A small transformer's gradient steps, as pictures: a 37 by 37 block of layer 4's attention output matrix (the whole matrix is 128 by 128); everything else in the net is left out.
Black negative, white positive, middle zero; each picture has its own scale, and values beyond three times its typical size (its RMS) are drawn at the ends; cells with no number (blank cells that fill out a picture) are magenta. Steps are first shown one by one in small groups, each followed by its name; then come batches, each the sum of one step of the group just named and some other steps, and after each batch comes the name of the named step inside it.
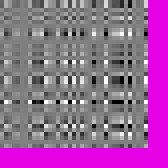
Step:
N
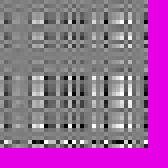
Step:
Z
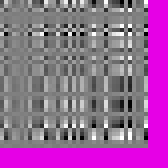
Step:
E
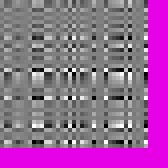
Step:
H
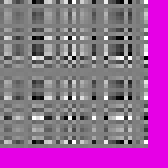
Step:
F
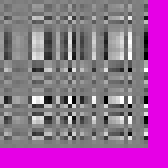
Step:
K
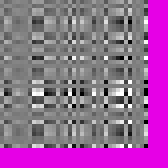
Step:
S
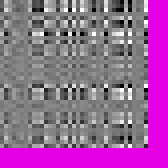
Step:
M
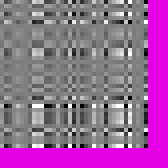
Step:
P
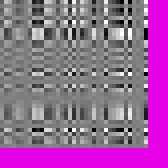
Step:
M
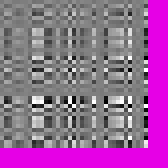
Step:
K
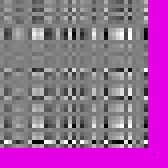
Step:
Z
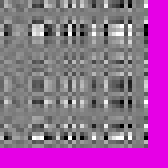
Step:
E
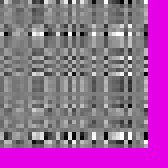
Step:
E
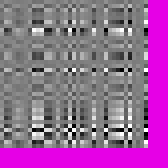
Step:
H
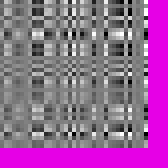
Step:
N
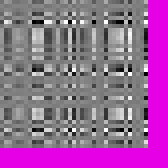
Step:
K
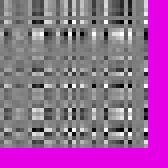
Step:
M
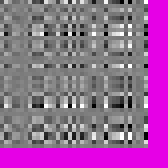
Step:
E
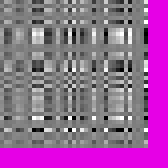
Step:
K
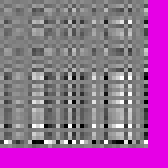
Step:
Z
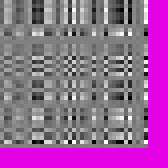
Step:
F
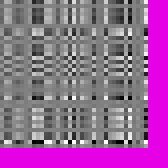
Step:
F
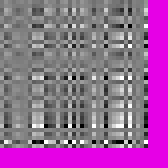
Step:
Z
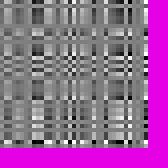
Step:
F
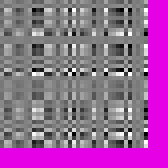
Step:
H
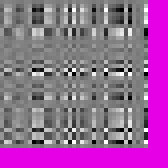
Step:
H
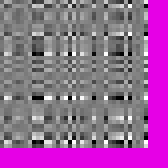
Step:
F
